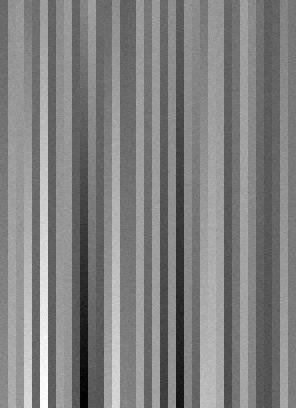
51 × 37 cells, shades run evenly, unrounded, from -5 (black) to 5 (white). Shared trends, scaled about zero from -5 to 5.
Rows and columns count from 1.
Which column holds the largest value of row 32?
6
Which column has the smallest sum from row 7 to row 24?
23
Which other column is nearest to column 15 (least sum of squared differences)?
4
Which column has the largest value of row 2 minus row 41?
11
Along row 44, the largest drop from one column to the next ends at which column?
7
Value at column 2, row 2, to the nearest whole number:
1
